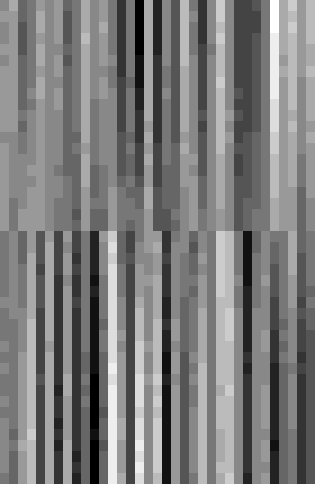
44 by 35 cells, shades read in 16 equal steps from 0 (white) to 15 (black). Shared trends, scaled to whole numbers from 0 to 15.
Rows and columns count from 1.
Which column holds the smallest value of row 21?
31
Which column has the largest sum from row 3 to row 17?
16
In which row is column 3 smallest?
41
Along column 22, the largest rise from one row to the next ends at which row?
22
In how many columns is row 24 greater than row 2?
20
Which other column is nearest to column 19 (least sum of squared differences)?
11
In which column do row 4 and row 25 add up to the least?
25
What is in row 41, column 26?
4
